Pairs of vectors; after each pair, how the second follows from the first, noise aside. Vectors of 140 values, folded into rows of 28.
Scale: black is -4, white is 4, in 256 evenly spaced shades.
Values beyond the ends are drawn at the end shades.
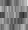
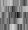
wrapped around, negated.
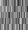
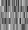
sign-scrambled.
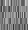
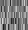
wrapped around, negated.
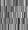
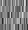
wrapped around, negated.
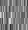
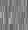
shrunk.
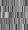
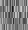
wrapped around, negated.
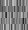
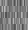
reversed, negated, shrunk.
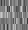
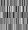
sign-scrambled.
